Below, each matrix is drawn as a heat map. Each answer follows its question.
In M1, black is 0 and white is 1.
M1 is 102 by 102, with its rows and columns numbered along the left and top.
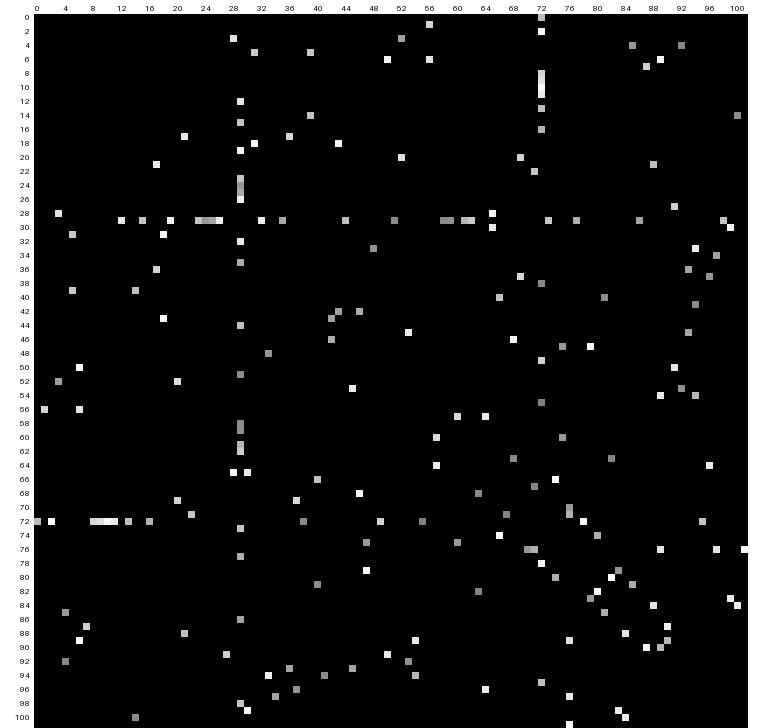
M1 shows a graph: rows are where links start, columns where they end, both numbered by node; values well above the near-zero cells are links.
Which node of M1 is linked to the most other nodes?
node 29
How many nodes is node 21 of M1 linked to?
2
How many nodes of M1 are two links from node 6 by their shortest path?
5
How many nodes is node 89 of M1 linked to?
4
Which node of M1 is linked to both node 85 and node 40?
node 81
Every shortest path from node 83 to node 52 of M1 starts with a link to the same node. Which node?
node 99
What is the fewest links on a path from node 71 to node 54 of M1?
3
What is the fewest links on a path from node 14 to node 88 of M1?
3
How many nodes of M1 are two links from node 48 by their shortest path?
1
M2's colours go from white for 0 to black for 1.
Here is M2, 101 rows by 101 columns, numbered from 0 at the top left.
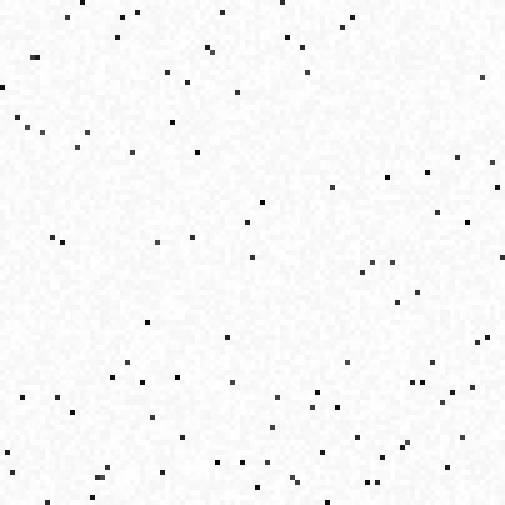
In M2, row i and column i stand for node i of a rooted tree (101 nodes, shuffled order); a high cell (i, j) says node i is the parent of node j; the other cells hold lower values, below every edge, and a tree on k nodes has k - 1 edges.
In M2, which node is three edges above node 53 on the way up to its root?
42
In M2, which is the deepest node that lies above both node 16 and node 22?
75
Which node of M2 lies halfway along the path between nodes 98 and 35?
94
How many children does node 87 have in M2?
3
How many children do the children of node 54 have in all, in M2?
3
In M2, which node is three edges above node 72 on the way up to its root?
34
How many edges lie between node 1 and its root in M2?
4
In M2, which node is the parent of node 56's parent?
17
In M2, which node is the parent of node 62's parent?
88
